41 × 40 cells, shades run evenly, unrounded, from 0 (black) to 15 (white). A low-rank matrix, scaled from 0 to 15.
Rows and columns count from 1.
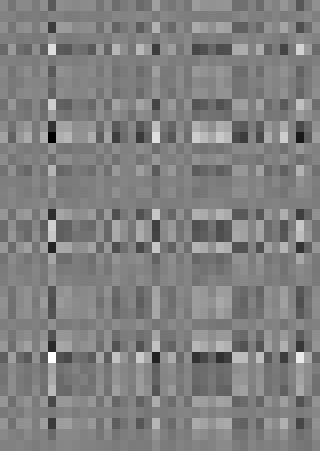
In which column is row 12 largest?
20
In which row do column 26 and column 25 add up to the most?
13
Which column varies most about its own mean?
7
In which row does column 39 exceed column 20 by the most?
33
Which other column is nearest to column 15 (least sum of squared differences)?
18
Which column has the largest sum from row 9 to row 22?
38
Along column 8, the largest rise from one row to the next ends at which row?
23
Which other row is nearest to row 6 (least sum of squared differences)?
19
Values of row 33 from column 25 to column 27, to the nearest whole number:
3 4 6
